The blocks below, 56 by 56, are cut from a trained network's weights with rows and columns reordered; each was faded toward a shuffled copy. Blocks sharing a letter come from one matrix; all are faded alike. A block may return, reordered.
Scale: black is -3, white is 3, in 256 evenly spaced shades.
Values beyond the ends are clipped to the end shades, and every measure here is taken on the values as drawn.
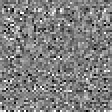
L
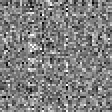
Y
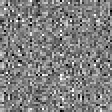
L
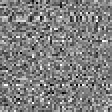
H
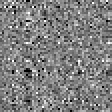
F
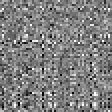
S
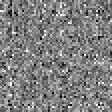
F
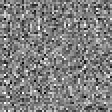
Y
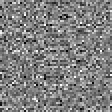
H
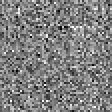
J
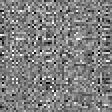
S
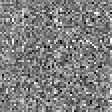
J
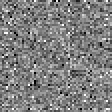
F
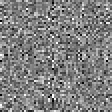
H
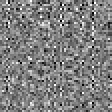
S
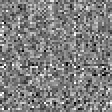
J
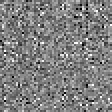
F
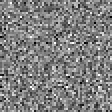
J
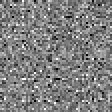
F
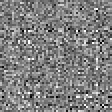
J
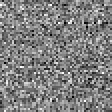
J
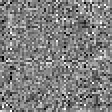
Y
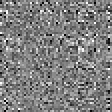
S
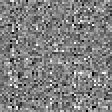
F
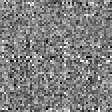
J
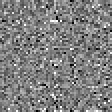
F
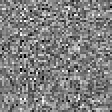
Y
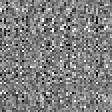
S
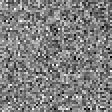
J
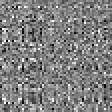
S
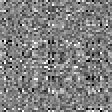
S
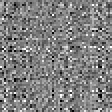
S
